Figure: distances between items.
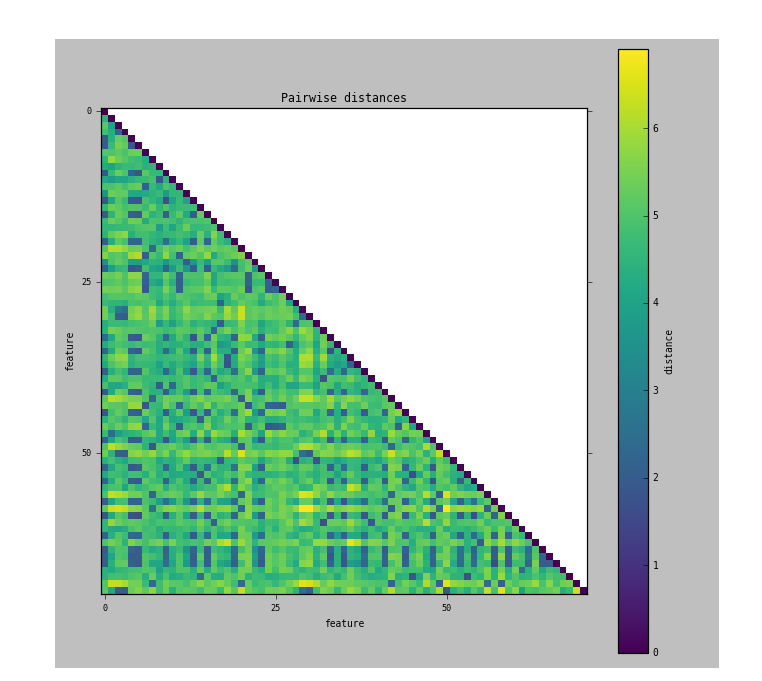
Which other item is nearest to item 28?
51
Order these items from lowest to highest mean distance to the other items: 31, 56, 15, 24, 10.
15, 10, 31, 24, 56
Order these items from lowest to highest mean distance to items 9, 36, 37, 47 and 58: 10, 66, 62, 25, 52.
66, 62, 52, 10, 25
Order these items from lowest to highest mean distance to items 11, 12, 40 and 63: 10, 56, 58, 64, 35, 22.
22, 10, 64, 35, 56, 58
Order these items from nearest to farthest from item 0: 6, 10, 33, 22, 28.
33, 22, 10, 28, 6
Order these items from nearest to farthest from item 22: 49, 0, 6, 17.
0, 6, 49, 17
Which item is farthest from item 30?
58
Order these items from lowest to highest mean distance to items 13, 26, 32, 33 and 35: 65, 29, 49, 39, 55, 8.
65, 39, 8, 55, 49, 29
